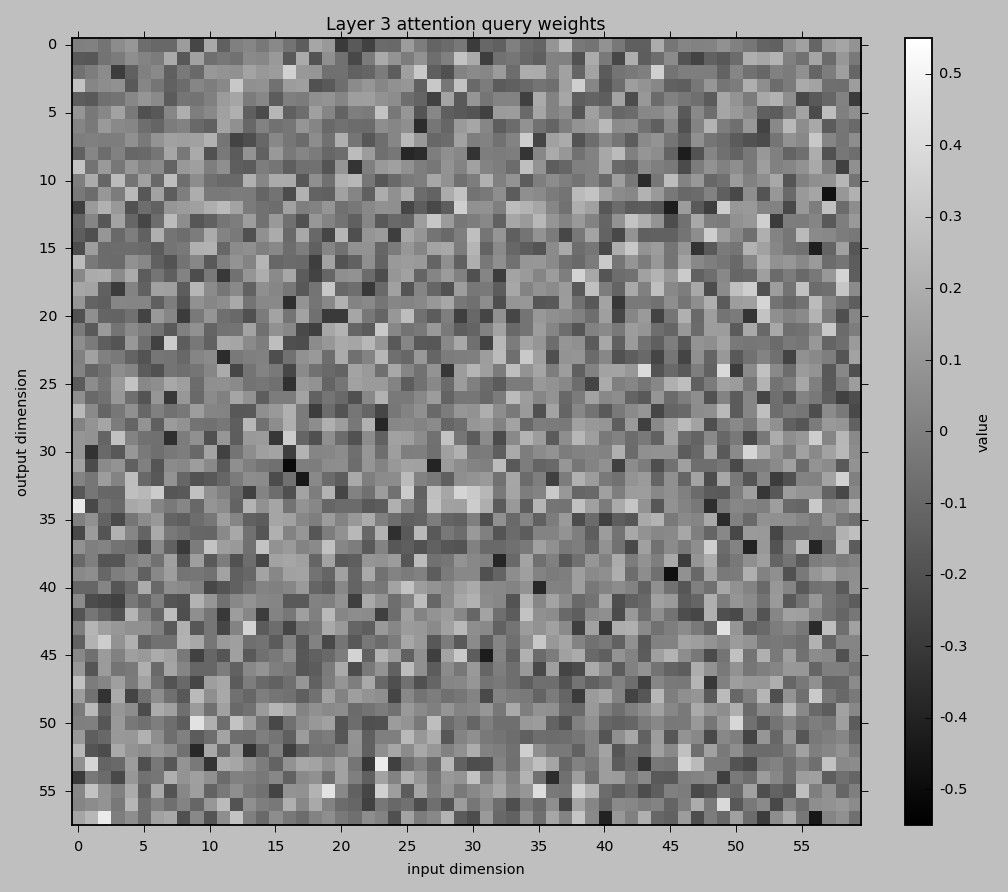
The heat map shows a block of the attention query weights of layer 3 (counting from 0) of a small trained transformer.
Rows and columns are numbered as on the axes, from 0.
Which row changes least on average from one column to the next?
40
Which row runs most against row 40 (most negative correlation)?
37
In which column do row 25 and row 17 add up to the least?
32
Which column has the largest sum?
34
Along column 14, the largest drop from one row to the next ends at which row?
38
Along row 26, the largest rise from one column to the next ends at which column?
8
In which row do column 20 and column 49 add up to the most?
43
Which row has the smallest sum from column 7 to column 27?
47
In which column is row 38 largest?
26
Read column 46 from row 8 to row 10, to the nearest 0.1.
-0.4 -0.2 0
